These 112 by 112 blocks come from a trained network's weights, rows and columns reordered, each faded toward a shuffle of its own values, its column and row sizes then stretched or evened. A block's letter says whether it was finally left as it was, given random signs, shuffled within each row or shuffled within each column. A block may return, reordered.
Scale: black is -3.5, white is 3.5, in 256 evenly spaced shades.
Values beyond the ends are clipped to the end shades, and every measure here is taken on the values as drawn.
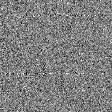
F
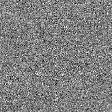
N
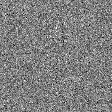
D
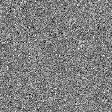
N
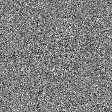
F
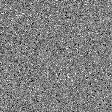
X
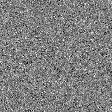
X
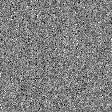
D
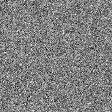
F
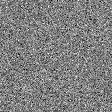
X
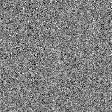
N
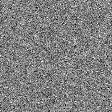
F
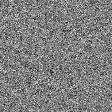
F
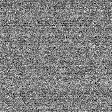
N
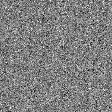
D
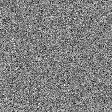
D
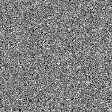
N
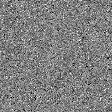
N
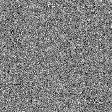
N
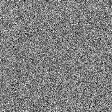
F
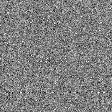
F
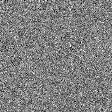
F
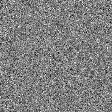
D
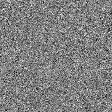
D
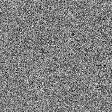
F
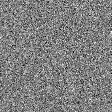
D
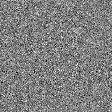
N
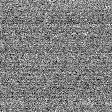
X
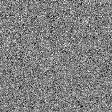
F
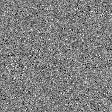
X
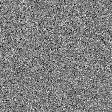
X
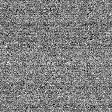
N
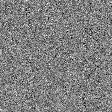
D
